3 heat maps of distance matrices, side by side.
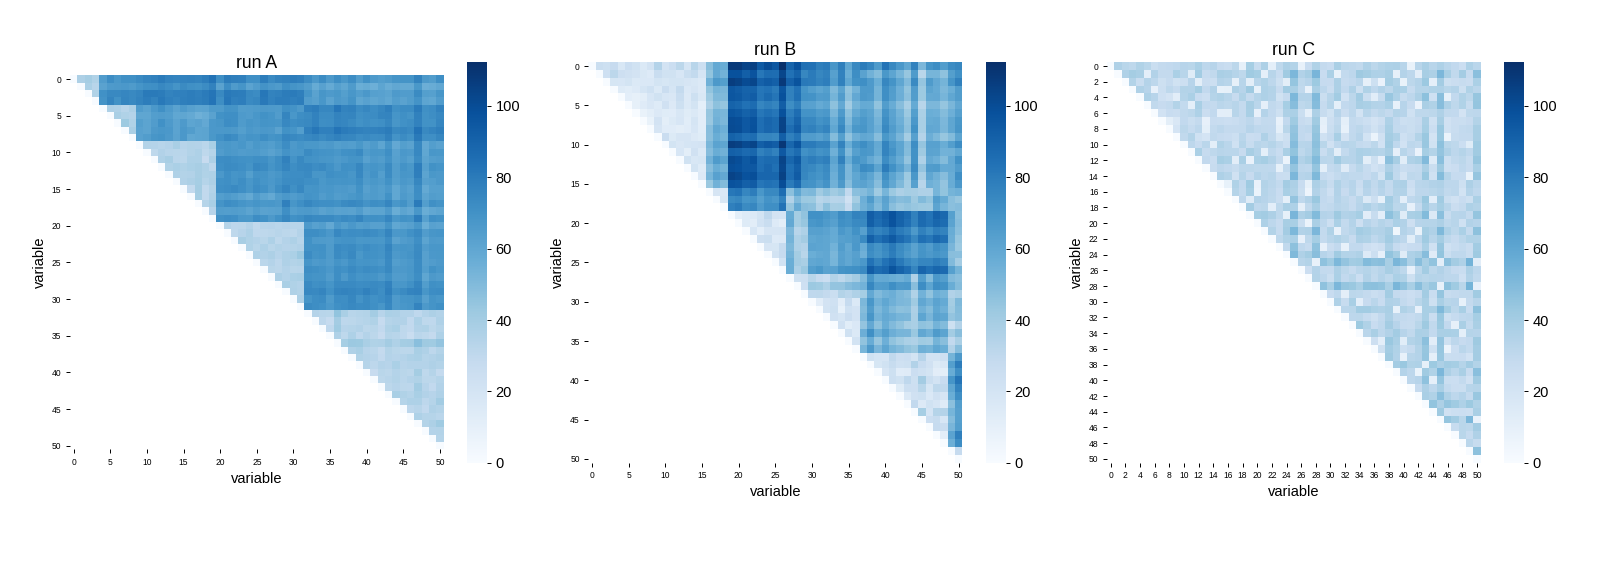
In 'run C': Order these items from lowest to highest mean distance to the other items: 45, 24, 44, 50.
44, 24, 50, 45
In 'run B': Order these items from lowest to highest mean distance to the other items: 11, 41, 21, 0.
11, 41, 0, 21
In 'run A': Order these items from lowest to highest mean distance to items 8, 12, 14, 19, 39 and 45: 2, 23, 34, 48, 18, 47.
18, 48, 34, 47, 23, 2
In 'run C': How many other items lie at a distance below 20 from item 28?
3
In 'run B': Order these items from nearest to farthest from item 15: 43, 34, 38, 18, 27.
43, 18, 38, 34, 27
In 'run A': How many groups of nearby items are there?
5
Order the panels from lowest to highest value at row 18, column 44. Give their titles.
run C, run B, run A
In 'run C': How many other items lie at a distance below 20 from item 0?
4
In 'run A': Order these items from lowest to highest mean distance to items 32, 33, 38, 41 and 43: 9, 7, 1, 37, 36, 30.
37, 36, 1, 9, 30, 7
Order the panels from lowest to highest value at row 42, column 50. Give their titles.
run A, run C, run B
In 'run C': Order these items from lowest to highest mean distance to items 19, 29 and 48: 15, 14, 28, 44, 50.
44, 14, 15, 50, 28
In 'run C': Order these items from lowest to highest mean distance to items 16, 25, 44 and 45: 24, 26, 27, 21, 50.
50, 27, 26, 24, 21
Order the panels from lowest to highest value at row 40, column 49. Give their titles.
run C, run A, run B
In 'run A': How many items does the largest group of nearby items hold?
19
